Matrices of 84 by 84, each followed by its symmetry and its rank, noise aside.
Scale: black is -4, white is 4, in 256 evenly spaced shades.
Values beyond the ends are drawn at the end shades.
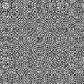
symmetric, rank six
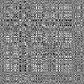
symmetric, rank four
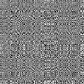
symmetric, rank four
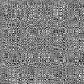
no symmetry, rank six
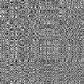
no symmetry, rank six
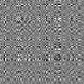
symmetric, rank three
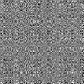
no symmetry, rank six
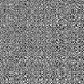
antisymmetric, rank six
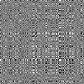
symmetric, rank three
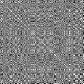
symmetric, rank four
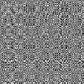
no symmetry, rank four
